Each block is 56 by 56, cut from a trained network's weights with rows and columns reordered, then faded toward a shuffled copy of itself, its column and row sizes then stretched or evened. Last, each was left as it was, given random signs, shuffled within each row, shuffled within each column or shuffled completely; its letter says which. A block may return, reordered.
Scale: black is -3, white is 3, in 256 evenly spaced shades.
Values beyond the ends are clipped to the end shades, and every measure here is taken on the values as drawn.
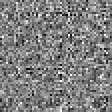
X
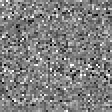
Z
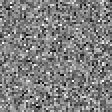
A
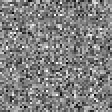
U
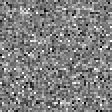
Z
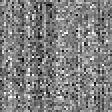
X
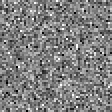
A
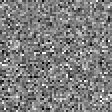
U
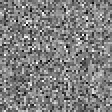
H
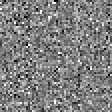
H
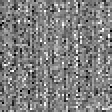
H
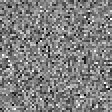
A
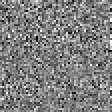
U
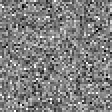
A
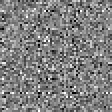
X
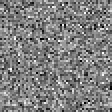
Z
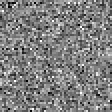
Z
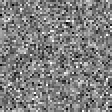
A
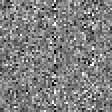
H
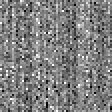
H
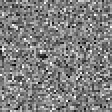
Z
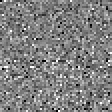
Z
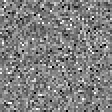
A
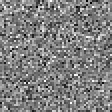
Z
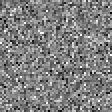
A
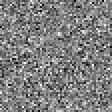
A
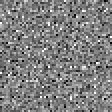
Z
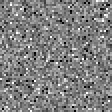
A
